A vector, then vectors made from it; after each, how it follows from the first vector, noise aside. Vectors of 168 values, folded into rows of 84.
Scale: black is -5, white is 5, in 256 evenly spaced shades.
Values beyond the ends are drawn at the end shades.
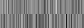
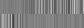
wrapped around, negated, partly zeroed.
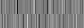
reversed, partly zeroed.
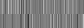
wrapped around, negated, partly zeroed.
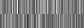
reversed, negated.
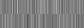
reversed, negated, shrunk.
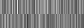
reversed, negated.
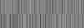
wrapped around, shrunk.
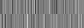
reversed, partly zeroed.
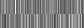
wrapped around, negated.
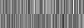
wrapped around, negated.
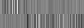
reversed, negated, partly zeroed.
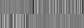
wrapped around, negated, partly zeroed.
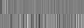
reversed, partly zeroed.
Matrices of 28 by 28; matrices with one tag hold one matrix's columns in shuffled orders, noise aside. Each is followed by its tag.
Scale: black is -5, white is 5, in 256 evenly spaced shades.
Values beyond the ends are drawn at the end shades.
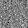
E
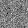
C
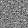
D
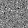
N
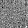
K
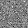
D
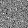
C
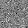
C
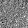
E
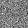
C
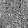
K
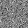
C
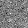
C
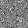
C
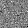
D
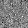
E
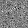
N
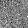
E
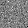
D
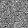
D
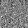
E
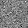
D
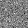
C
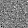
D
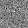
N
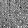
K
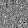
E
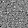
D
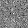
C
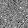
E
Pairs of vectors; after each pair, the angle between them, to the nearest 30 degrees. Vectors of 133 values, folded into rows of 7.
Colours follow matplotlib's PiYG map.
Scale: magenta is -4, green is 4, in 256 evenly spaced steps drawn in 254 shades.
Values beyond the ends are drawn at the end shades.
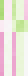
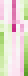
120 degrees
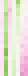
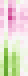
60 degrees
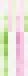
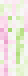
150 degrees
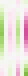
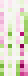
120 degrees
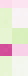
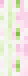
90 degrees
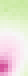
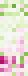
60 degrees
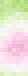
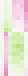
120 degrees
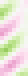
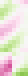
30 degrees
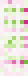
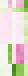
90 degrees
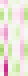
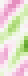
90 degrees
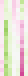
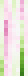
150 degrees
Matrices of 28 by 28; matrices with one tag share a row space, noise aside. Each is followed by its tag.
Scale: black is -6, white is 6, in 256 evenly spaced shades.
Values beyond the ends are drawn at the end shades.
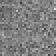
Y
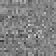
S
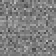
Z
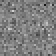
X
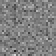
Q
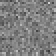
Y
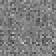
X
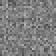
Z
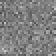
Y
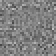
X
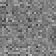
S
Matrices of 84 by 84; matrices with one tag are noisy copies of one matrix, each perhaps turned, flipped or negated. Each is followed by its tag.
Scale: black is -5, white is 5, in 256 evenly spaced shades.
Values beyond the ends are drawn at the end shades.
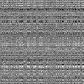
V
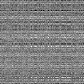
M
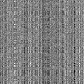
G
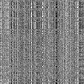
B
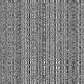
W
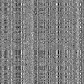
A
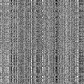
B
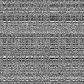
A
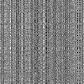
M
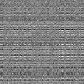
W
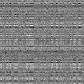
A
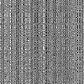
M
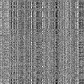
B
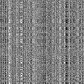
V
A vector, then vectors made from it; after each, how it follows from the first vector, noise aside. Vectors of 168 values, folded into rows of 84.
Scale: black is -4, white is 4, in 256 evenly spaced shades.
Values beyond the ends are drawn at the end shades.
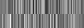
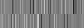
reversed, negated, partly zeroed.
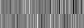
reversed, negated, partly zeroed.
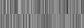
wrapped around, negated, shrunk.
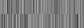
wrapped around, negated, shrunk.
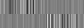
reversed, negated, partly zeroed.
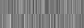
shrunk.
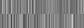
wrapped around, shrunk.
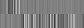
partly zeroed.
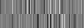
reversed, partly zeroed.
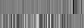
reversed, negated, partly zeroed.
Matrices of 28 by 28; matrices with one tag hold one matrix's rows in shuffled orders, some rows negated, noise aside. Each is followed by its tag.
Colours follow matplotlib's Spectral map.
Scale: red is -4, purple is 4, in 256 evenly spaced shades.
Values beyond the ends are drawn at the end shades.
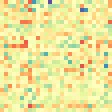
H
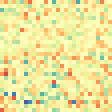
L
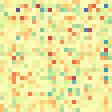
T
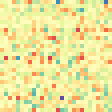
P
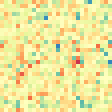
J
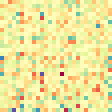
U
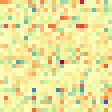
P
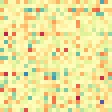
L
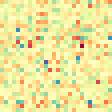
J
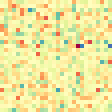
J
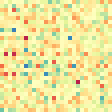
L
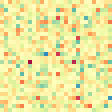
J
